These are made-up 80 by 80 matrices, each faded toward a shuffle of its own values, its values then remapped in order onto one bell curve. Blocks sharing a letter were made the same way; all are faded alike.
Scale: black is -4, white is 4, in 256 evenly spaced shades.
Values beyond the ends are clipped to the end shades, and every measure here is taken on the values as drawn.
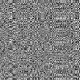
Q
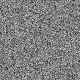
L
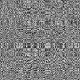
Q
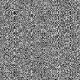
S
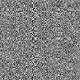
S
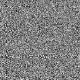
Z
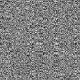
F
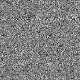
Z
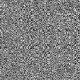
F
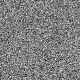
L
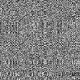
F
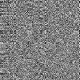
F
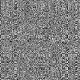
F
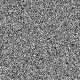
L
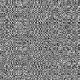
Q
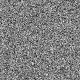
L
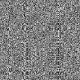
S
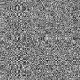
F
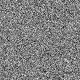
L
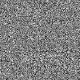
Z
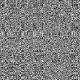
F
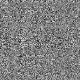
Z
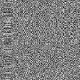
F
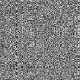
S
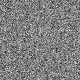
L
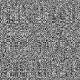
F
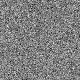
L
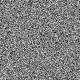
L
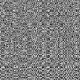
Q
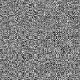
F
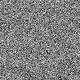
L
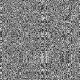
S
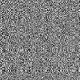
F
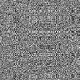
F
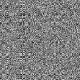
F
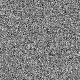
L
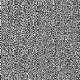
S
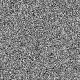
L
